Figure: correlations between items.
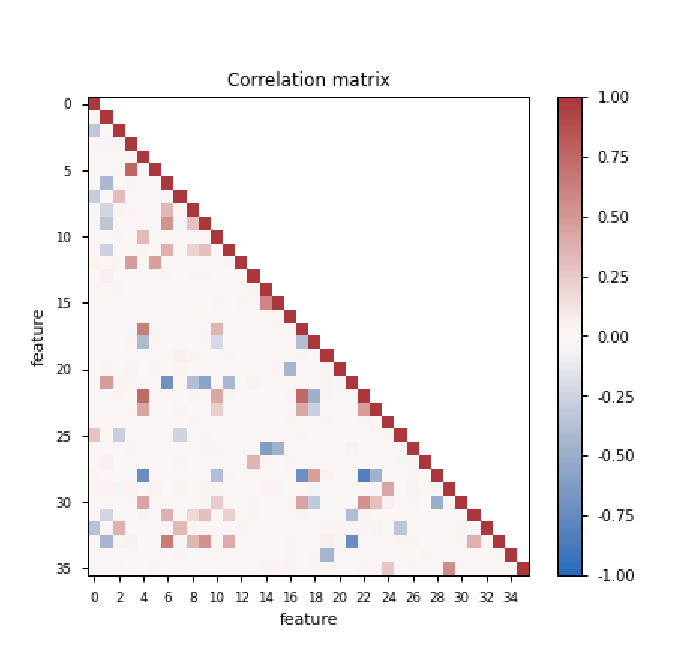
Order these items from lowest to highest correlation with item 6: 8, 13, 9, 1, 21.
21, 1, 13, 8, 9
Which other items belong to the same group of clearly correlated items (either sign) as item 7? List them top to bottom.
0, 2, 25, 32
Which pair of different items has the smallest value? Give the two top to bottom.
22, 28
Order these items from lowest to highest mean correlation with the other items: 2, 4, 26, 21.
21, 26, 2, 4
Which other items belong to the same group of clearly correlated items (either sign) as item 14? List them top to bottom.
15, 26
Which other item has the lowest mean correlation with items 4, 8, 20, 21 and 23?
28
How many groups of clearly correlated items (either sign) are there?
9
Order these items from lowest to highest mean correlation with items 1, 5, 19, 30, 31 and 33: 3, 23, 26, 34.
34, 26, 23, 3
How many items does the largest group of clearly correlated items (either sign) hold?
8
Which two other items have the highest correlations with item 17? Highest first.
22, 4
